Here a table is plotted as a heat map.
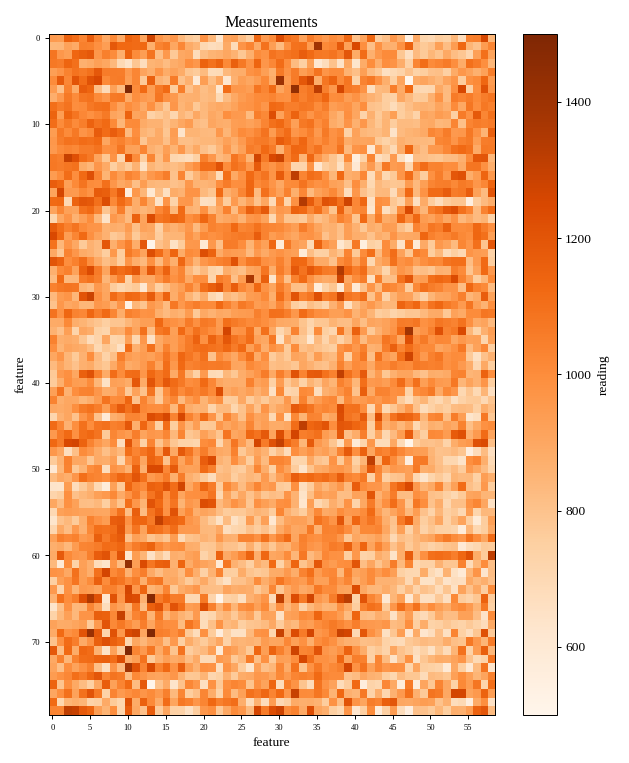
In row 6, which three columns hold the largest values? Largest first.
10, 32, 35
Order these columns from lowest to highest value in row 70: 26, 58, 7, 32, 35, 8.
26, 32, 35, 58, 8, 7
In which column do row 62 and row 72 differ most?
54
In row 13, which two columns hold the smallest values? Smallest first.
42, 45
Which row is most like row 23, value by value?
22
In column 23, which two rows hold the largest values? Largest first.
34, 35
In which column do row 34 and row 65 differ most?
47
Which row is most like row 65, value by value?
69
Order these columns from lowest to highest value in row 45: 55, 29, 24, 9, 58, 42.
42, 55, 29, 24, 58, 9
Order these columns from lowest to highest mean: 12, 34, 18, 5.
18, 12, 34, 5
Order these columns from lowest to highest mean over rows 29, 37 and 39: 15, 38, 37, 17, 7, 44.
7, 37, 44, 38, 15, 17
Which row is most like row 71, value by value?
6
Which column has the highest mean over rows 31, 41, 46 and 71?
30
